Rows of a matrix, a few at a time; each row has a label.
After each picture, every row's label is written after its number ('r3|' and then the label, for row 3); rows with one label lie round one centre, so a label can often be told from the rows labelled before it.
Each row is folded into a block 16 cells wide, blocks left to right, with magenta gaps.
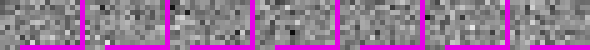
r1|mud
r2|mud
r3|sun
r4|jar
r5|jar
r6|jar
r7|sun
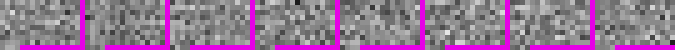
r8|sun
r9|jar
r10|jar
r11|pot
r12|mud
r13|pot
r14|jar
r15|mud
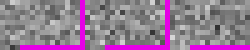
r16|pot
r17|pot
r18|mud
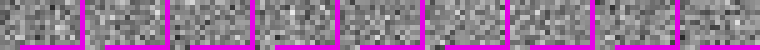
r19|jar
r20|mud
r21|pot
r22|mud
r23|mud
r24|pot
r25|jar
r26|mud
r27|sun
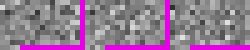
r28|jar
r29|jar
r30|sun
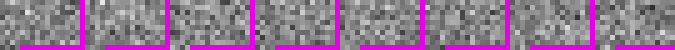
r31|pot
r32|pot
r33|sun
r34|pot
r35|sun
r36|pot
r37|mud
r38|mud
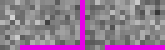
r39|mud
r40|pot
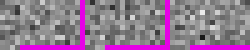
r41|sun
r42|mud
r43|pot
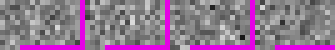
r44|mud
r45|jar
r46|mud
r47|mud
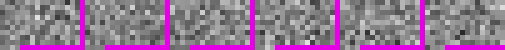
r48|mud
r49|sun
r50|pot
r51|sun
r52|jar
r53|jar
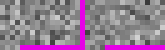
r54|jar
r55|mud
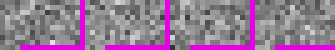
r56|sun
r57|mud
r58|pot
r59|mud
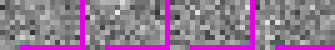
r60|sun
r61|pot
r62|jar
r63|sun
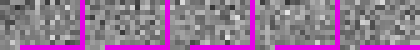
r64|mud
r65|jar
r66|pot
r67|pot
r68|sun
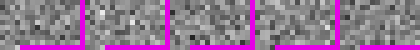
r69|sun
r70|jar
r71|mud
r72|pot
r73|jar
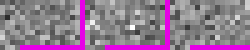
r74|jar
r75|pot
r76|jar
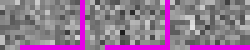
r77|pot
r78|jar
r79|sun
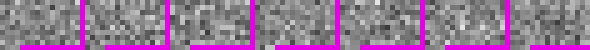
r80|jar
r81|pot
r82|jar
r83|sun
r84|sun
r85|mud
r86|sun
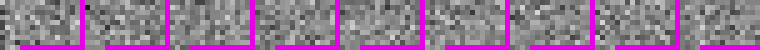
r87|sun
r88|sun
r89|jar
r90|pot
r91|mud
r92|sun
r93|jar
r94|pot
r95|jar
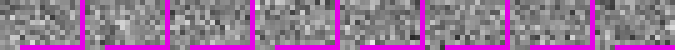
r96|mud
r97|mud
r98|mud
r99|pot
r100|sun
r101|pot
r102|mud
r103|mud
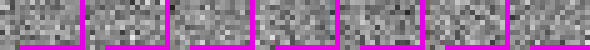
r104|mud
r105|jar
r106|mud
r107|sun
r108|sun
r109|sun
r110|jar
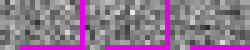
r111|pot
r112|pot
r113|sun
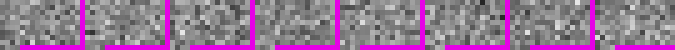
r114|sun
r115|sun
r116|sun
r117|jar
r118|sun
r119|mud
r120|pot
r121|mud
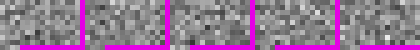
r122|jar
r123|pot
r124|sun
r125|sun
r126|jar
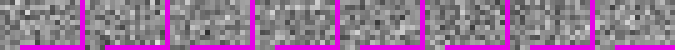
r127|jar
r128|pot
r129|jar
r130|jar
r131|pot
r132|mud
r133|mud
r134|mud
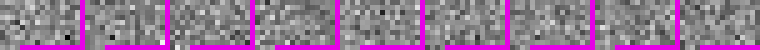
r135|sun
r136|jar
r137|pot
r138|jar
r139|jar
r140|jar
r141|mud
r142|sun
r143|mud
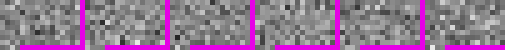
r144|jar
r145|sun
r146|pot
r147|pot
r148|mud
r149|pot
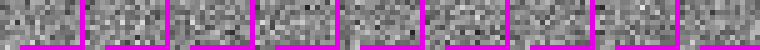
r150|sun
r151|sun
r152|sun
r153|jar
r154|sun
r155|jar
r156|sun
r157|sun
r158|mud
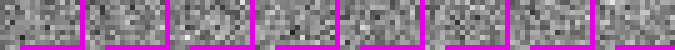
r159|mud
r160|mud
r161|mud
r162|jar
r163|jar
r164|sun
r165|sun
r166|pot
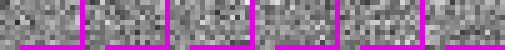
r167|sun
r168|jar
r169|mud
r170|pot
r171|jar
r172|jar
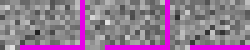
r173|jar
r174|sun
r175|jar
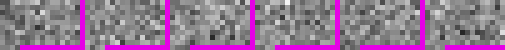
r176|pot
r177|sun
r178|pot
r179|sun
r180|pot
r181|jar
